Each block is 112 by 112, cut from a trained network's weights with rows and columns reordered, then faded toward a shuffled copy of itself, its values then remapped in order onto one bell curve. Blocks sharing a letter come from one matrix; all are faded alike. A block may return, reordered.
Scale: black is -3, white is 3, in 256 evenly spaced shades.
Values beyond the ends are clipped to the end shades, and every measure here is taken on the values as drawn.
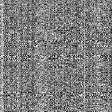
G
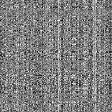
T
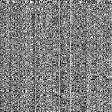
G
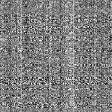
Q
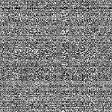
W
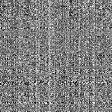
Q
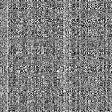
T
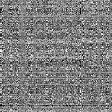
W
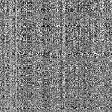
Q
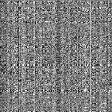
T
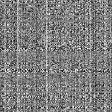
T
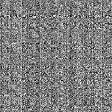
Q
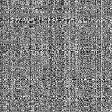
G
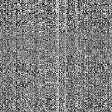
G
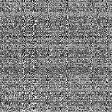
W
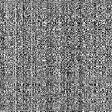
G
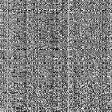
G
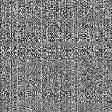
Q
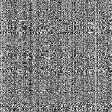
G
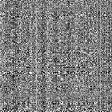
Q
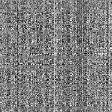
T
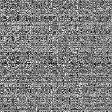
W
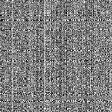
G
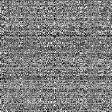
W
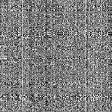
G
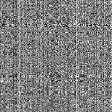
G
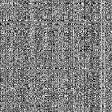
G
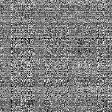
W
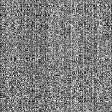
Q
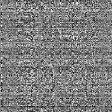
W
